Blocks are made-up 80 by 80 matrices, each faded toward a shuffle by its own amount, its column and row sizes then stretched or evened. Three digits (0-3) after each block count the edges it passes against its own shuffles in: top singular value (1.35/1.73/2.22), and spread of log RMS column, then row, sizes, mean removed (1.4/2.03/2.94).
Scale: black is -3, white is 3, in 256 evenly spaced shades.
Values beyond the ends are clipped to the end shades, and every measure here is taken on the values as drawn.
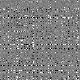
1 3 3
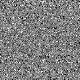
0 0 2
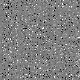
0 2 1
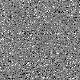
0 1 2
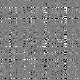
3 3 3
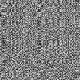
3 1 0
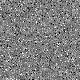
1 0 0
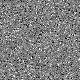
0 0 0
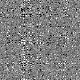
2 2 2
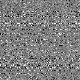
2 0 3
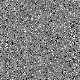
0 2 0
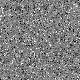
1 0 0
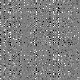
3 3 2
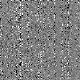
1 3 1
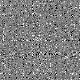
0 2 2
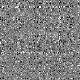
2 2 2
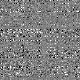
0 2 3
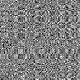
3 0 0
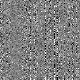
2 3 0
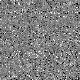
1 1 2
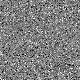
0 0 1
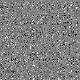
0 2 2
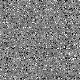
1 1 2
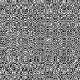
3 1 2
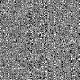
2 2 0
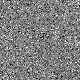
1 0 0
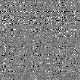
1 2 3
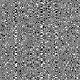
3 2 1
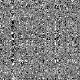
2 2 1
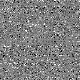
0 1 2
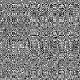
3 1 2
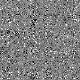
1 2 2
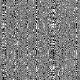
3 3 0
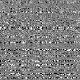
3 1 3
